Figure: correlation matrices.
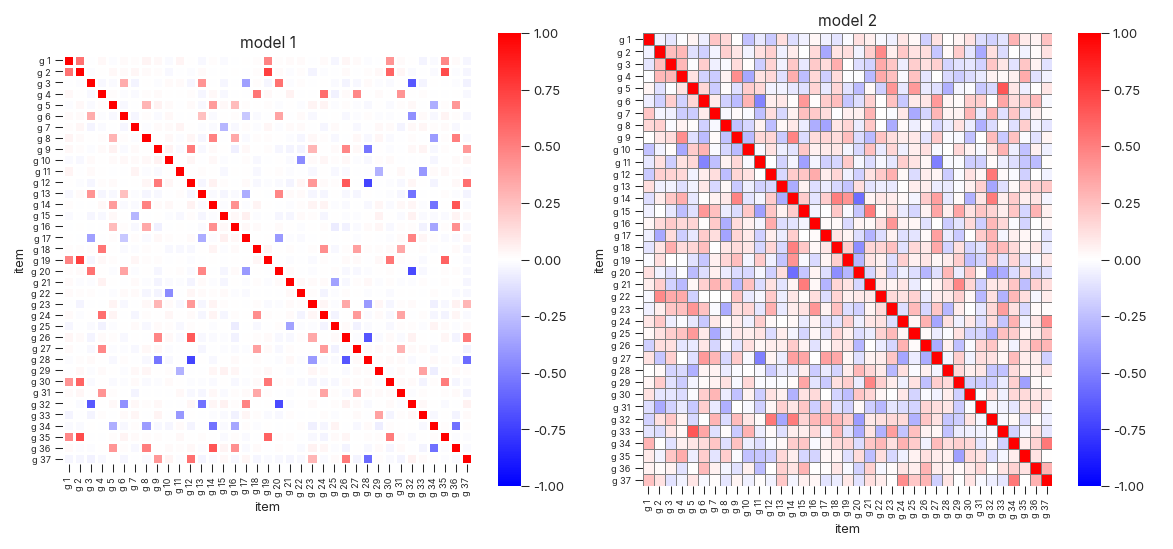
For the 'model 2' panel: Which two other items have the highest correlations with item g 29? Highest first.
g 21, g 15
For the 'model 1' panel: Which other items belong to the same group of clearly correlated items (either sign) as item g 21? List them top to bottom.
g 25
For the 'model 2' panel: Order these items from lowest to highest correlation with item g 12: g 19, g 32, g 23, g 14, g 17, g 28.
g 28, g 19, g 17, g 14, g 23, g 32
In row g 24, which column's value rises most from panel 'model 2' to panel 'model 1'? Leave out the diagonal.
g 27
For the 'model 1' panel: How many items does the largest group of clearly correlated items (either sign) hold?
6
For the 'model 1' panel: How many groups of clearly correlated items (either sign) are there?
9
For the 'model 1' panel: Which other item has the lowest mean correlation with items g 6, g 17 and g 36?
g 34
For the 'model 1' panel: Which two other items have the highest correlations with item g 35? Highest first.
g 2, g 19
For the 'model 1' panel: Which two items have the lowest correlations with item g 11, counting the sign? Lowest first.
g 33, g 29
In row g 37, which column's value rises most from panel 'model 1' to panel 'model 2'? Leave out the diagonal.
g 28
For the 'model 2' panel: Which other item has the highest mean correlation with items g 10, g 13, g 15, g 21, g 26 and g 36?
g 6
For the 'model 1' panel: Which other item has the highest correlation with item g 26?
g 12
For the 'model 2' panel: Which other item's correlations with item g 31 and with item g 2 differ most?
g 22
